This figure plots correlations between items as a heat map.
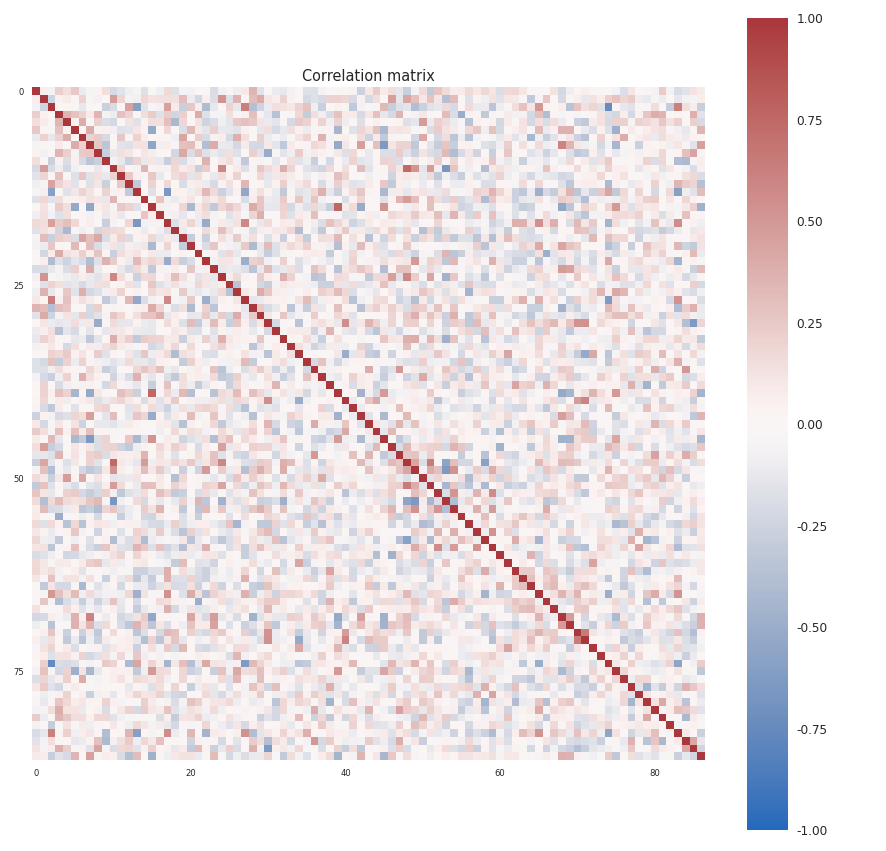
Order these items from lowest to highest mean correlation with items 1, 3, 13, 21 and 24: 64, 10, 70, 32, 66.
64, 66, 70, 32, 10
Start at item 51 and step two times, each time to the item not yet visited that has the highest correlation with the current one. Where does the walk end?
10
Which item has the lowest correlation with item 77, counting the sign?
79
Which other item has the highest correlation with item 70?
71
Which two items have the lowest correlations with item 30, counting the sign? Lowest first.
85, 8
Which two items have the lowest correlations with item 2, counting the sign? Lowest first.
74, 13
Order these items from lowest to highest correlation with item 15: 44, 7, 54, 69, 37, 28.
7, 69, 37, 44, 54, 28
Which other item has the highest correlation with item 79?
81
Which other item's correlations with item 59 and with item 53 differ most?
49
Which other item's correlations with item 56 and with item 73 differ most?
26
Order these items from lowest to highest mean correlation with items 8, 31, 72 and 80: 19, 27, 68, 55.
55, 68, 27, 19
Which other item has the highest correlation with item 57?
59
